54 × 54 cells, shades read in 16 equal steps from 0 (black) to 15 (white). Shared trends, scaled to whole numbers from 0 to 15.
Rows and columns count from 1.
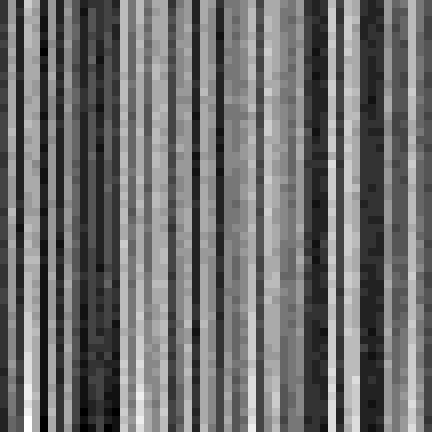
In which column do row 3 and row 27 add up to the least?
6
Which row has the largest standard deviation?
54
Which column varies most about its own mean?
4
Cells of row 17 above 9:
14
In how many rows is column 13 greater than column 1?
8
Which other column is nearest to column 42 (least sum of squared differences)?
52
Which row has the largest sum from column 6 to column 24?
36
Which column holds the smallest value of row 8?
13
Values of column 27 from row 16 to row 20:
9 8 8 8 8
